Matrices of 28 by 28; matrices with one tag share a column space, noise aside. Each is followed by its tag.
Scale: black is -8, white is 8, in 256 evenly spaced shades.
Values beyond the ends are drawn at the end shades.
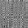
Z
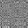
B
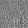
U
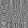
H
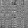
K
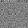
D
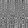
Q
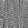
Z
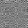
D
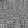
Q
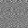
D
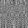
K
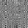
K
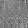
Q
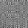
K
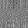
H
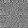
D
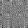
K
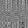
H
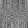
H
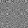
D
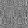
U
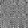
K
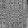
H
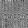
Z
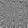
B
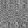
H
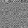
D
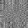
H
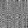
Z
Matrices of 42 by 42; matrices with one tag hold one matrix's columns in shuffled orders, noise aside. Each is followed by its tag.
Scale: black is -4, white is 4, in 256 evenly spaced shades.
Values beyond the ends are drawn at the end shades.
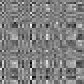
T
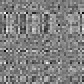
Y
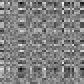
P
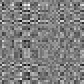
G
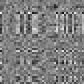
Y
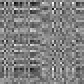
P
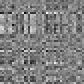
Y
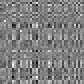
T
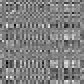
T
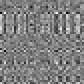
Y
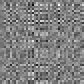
G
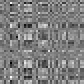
T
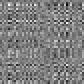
G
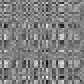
T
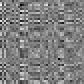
G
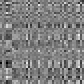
T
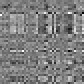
Y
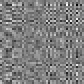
G
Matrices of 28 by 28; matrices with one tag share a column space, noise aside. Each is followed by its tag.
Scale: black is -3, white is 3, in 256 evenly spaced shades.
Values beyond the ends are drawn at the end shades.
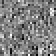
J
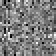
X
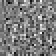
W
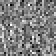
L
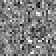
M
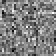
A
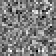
A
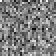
W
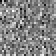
J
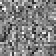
X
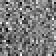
W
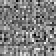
X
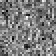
J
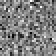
X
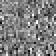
J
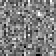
L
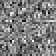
M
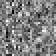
M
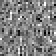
A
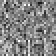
M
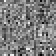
J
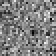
A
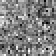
J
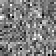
J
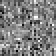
J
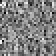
M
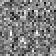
A
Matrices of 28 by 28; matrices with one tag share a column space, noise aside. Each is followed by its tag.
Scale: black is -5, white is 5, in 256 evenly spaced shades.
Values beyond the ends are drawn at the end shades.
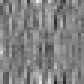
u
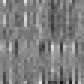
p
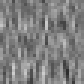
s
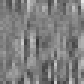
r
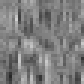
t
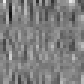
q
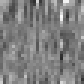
q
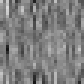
u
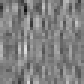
u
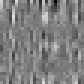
q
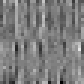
p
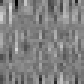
q
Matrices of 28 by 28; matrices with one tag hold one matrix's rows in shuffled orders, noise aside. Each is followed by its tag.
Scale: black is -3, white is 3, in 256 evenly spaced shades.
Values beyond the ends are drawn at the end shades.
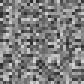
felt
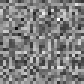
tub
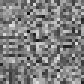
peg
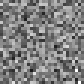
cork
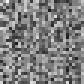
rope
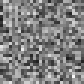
felt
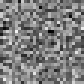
felt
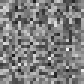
rope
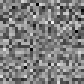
tub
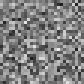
cork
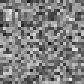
felt
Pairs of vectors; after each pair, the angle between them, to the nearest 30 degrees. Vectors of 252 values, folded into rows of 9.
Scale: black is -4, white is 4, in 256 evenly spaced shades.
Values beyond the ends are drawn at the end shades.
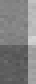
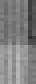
150 degrees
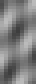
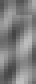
30 degrees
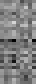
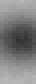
90 degrees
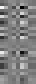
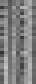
120 degrees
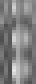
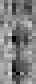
150 degrees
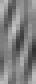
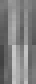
90 degrees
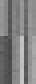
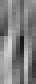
150 degrees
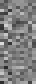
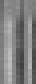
90 degrees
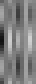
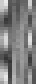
90 degrees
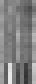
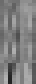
150 degrees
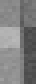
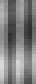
90 degrees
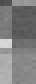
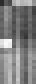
30 degrees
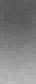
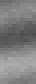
60 degrees
